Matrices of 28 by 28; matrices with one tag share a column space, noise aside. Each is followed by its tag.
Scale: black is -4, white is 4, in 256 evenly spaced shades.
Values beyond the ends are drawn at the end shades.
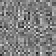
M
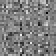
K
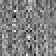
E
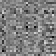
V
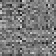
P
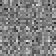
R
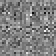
M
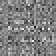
R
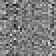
P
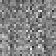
E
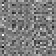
P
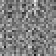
E
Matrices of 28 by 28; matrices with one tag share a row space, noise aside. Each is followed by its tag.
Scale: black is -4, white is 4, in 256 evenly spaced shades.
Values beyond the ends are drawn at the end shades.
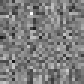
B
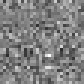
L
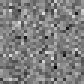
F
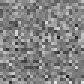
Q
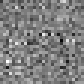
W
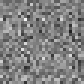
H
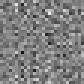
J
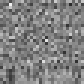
Q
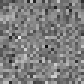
Q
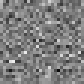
L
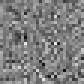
F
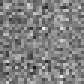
W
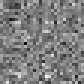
F
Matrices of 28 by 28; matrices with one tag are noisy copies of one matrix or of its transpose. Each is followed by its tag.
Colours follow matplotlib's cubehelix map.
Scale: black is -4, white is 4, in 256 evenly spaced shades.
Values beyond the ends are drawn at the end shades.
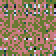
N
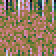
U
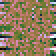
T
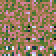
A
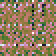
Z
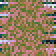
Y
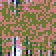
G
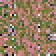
N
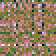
Z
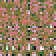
A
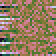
U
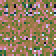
N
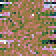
Y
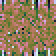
T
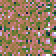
A
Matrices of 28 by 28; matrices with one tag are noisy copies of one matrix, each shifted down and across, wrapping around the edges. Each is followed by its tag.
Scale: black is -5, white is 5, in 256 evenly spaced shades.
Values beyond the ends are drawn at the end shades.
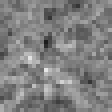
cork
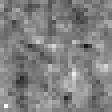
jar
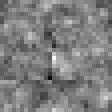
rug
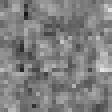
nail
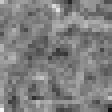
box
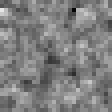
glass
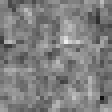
nail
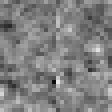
box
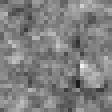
rug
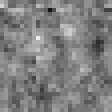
jar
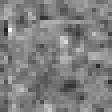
box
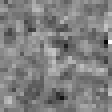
box
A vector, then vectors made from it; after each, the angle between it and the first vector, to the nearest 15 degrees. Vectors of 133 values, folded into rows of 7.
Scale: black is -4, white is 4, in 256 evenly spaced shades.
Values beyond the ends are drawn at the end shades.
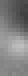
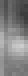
15 degrees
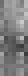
135 degrees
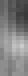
15 degrees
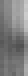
150 degrees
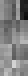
60 degrees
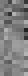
60 degrees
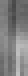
45 degrees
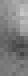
165 degrees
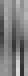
120 degrees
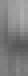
165 degrees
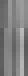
105 degrees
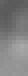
45 degrees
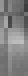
45 degrees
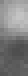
150 degrees
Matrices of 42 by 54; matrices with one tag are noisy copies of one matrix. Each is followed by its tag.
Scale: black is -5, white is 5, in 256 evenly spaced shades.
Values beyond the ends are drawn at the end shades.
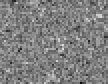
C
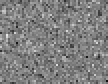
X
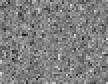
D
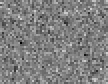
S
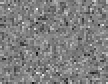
S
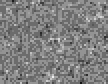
C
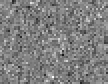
C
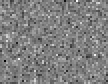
X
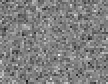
D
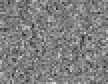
D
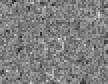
C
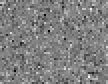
S
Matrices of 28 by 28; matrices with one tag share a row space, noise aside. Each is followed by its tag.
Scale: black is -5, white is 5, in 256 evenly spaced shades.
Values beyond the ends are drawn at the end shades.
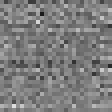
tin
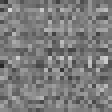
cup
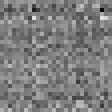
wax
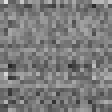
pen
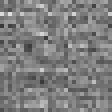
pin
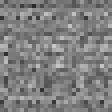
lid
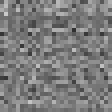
lid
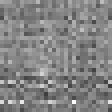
pin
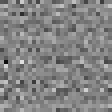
lid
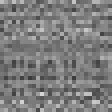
tin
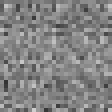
lid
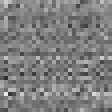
pen
